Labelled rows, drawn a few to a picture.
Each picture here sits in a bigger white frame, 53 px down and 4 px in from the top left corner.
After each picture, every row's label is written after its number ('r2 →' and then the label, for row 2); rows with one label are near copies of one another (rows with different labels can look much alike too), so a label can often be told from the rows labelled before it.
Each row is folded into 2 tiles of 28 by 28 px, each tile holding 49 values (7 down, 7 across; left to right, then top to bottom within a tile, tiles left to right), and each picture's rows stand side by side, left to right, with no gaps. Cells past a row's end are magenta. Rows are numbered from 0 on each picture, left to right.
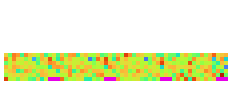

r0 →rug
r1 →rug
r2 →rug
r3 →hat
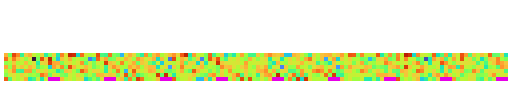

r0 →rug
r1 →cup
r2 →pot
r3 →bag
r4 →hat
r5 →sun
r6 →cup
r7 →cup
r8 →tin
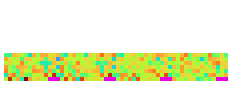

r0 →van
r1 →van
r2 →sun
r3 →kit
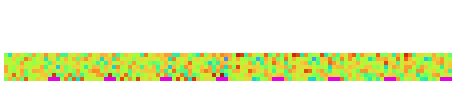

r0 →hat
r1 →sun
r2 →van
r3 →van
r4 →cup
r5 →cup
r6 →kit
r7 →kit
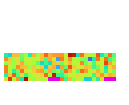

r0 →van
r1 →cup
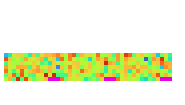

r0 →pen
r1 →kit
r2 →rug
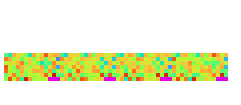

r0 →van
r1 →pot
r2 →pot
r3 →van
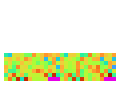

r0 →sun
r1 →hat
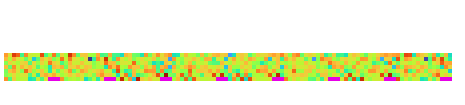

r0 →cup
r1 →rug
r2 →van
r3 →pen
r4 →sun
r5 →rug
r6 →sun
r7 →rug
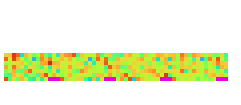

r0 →kit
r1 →bag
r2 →sun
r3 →rug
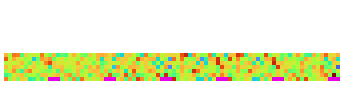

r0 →kit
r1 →hat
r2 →pot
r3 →bag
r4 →bag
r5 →hat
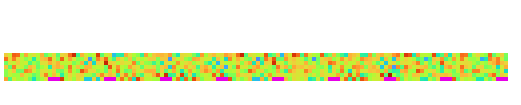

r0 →tin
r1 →bag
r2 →van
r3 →pot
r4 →bag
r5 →cup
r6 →pot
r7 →cup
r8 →kit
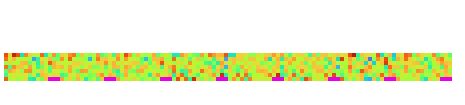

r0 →cup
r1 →kit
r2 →kit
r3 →van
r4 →sun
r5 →pot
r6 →bag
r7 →tin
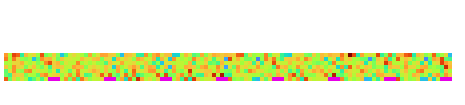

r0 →kit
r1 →pen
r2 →pot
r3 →pen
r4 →bag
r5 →sun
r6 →cup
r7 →bag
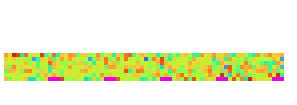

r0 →cup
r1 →bag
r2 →rug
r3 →hat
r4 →van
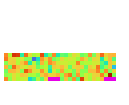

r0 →cup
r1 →hat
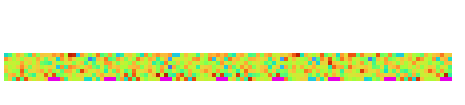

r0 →pen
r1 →cup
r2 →pen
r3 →sun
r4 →pot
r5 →bag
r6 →cup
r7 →sun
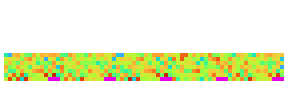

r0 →sun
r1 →van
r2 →sun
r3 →tin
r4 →van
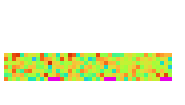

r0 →kit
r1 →kit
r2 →pen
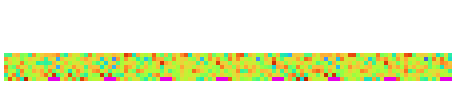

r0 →van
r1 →pot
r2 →kit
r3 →bag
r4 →rug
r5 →sun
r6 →bag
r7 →rug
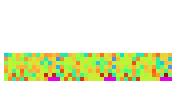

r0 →pen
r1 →van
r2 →hat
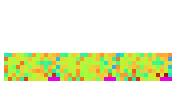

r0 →van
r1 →hat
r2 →pen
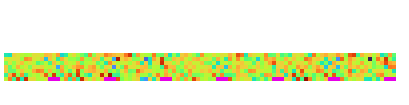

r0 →sun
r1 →pen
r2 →bag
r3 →pot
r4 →kit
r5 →pot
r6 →rug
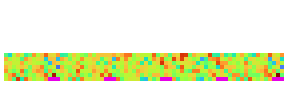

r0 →hat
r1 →pen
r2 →bag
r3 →tin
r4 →hat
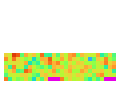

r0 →tin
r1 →rug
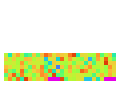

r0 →hat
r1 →bag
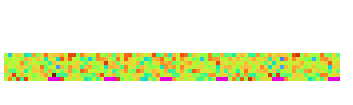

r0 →hat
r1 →kit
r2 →tin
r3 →kit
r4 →pot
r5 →kit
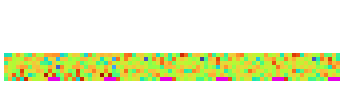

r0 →pen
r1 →pen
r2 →rug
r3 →rug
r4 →bag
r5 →rug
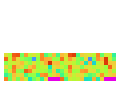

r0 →kit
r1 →bag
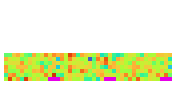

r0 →van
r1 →rug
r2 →pen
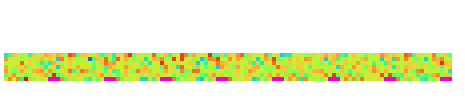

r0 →van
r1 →rug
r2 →bag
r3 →tin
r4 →bag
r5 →sun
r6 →sun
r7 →kit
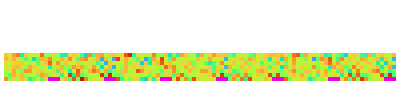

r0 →kit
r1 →pot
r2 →bag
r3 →van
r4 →sun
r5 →rug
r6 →pot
